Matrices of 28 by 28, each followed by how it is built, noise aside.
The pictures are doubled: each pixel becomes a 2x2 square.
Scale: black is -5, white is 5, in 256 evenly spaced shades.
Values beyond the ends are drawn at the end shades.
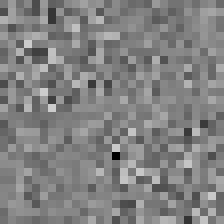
block diagonal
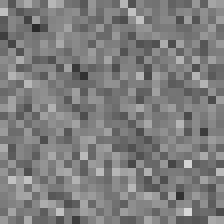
Toeplitz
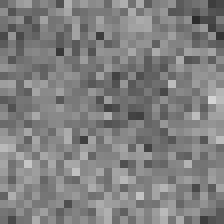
smooth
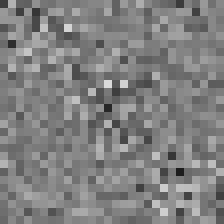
block diagonal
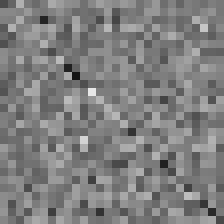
diagonal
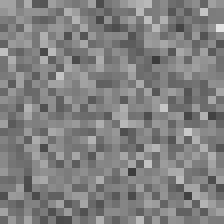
Toeplitz
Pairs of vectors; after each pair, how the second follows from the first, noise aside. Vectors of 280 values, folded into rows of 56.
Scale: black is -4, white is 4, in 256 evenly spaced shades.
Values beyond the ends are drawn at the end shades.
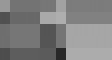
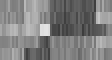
wrapped around, negated.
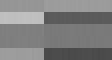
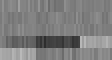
wrapped around, negated, partly zeroed.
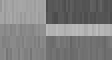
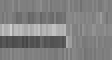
reversed, partly zeroed.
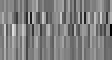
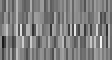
wrapped around, negated.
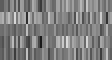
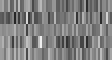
negated.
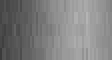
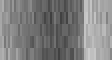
wrapped around, negated.
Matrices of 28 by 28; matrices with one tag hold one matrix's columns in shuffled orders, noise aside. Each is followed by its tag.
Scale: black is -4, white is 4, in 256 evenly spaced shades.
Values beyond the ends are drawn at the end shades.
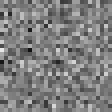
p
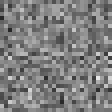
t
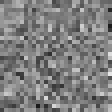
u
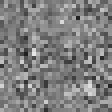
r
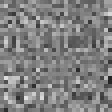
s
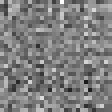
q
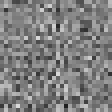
u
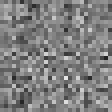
t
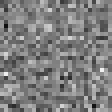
u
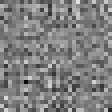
q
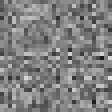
t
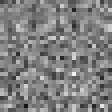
u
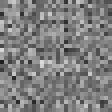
p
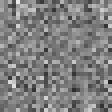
q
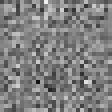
q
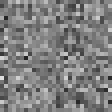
t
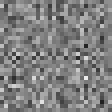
t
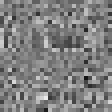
s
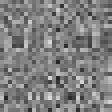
s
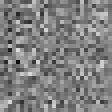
p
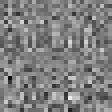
s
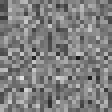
t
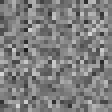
p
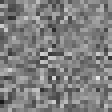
t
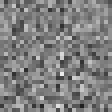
u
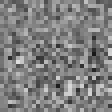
r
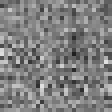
r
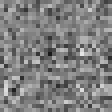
r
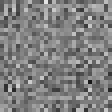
q
